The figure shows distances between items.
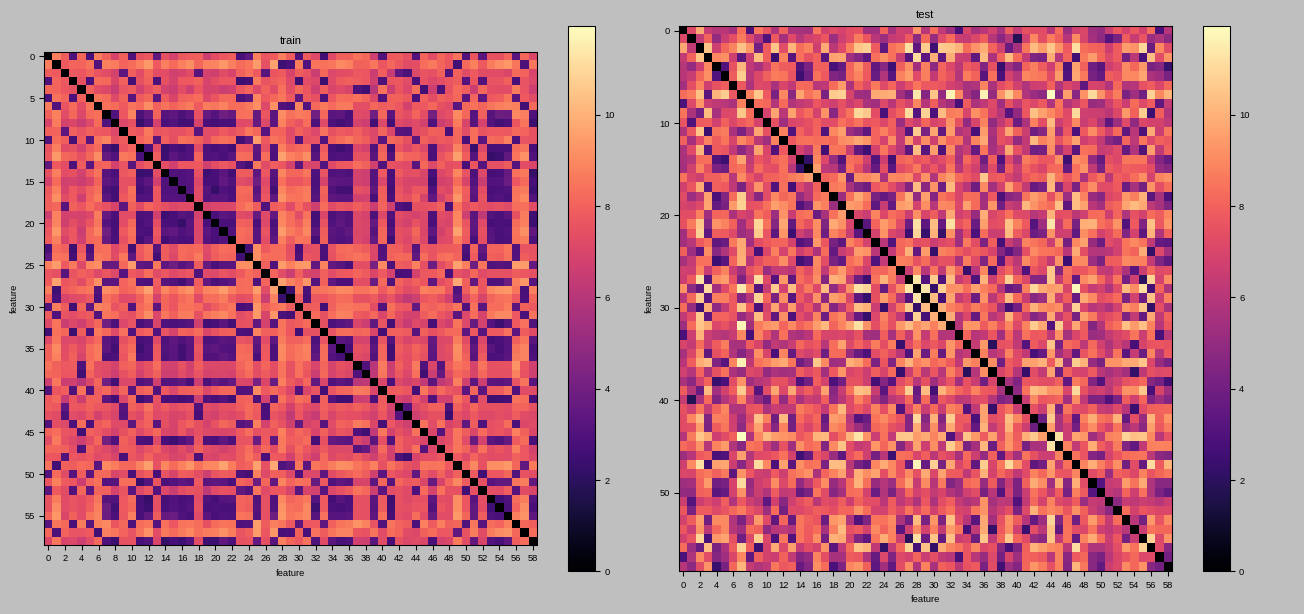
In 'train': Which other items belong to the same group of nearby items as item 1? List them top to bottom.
6, 28, 29, 31, 49, 57
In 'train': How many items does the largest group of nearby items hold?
26
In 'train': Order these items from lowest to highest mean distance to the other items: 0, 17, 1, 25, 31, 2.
17, 25, 0, 2, 31, 1
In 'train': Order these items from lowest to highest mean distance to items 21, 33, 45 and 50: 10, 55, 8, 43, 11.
10, 8, 11, 55, 43
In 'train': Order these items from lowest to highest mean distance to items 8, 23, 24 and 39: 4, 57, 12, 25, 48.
12, 25, 4, 48, 57
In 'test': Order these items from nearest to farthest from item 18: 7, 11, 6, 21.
6, 11, 21, 7
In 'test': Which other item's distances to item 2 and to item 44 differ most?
32
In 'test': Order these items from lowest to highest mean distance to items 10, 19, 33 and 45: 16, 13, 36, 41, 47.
13, 41, 36, 47, 16
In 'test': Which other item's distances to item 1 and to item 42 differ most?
40
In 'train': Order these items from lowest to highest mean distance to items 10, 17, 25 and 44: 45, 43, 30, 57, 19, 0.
19, 0, 30, 43, 45, 57
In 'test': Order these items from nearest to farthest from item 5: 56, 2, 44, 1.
56, 1, 44, 2
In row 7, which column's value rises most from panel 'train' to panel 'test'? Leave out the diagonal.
36
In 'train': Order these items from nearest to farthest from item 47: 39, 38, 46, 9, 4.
4, 38, 39, 46, 9
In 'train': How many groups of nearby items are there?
5
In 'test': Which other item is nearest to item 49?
50
